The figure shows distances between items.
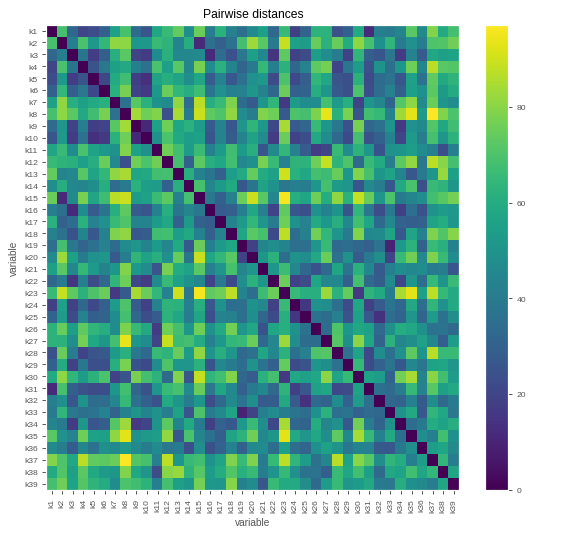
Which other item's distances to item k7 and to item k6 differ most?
k23
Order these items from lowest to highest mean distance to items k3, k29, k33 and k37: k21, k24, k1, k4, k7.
k24, k21, k1, k4, k7
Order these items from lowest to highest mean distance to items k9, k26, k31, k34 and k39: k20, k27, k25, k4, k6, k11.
k25, k6, k11, k27, k4, k20
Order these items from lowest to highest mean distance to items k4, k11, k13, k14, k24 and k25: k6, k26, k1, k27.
k1, k6, k26, k27
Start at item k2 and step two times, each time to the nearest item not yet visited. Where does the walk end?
k17
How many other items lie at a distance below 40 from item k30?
8
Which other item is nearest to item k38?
k11
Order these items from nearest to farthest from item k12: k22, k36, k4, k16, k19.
k36, k19, k4, k16, k22
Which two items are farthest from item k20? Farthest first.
k15, k2
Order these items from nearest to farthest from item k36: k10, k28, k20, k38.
k10, k20, k28, k38
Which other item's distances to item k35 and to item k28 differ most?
k4
